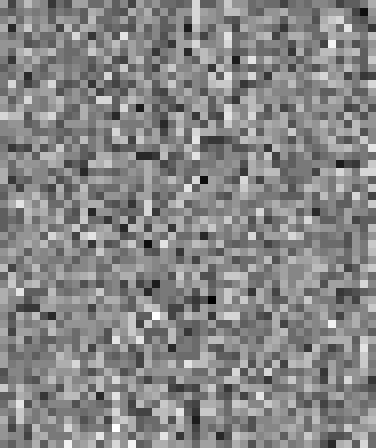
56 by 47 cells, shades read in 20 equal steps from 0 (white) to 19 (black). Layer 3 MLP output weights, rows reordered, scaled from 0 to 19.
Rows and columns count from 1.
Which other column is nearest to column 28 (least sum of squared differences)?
38
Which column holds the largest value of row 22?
11
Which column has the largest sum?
2
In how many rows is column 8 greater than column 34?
28
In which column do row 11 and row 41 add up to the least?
42
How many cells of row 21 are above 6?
40
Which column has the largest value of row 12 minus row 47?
30
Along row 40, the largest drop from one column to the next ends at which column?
20
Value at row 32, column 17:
9
